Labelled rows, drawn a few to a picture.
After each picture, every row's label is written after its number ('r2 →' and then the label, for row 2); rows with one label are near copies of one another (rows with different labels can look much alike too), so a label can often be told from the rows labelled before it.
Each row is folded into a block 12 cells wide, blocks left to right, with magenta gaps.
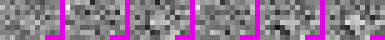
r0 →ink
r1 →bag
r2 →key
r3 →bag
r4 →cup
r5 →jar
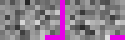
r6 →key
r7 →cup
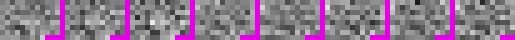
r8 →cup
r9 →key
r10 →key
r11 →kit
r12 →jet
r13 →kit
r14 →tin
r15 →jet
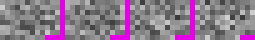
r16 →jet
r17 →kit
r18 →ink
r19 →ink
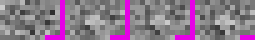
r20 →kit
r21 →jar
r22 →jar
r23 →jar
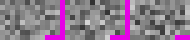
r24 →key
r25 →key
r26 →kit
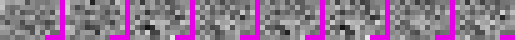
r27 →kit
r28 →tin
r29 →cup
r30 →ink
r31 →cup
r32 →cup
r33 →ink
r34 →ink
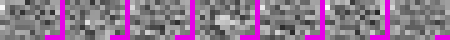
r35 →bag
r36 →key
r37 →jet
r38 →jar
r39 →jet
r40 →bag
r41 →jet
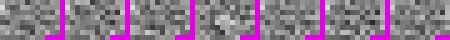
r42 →jet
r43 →bag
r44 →jet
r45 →jar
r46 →kit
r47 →kit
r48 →kit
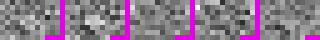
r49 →ink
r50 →jar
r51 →bag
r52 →bag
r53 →cup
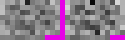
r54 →tin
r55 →tin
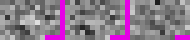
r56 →jar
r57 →cup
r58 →tin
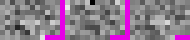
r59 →cup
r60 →tin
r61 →jar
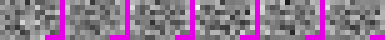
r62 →key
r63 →tin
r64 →kit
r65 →kit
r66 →tin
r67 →kit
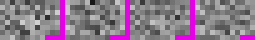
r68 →ink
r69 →tin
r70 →ink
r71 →jet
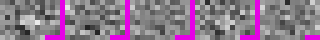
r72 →jar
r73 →jet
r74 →jet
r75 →ink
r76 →tin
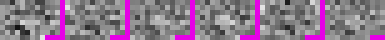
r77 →cup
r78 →jet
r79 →jar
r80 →jar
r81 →tin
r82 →ink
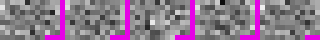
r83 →bag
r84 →kit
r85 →key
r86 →tin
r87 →bag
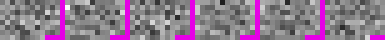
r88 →ink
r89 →bag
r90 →ink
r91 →tin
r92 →tin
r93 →cup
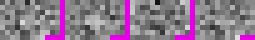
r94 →key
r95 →jar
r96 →tin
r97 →cup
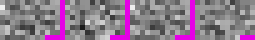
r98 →jet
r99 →key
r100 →jet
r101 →cup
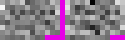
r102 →bag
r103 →tin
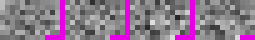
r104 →kit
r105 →ink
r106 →key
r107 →cup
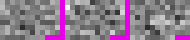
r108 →jet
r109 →bag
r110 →jar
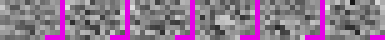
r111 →jet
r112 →kit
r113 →jet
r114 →jar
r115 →cup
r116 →tin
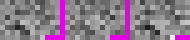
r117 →cup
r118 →ink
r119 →cup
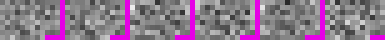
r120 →ink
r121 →key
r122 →bag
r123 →kit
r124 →tin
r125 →ink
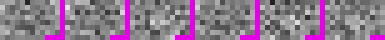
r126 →tin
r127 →bag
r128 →key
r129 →kit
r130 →ink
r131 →ink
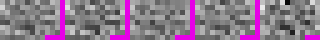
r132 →jet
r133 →jet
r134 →kit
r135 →jet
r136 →tin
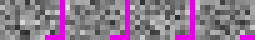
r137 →key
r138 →bag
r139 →ink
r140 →kit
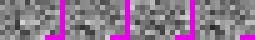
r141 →key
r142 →cup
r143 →kit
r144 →cup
